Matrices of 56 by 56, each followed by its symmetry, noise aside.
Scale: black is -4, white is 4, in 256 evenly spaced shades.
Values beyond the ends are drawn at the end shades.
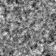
antisymmetric.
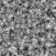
antisymmetric.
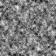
same after a half turn.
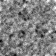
symmetric across the other diagonal.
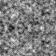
mirrored top to bottom.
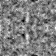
mirrored top to bottom.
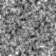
same after a half turn.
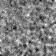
antisymmetric.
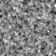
no symmetry.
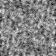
same after a half turn.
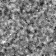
antisymmetric.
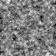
same after a half turn.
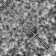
symmetric.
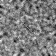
symmetric across the other diagonal.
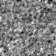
antisymmetric.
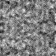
mirrored top to bottom.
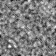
symmetric across the other diagonal.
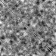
symmetric.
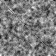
no symmetry.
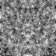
mirrored left to right.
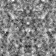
mirrored left to right.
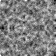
mirrored top to bottom.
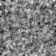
antisymmetric.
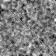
no symmetry.
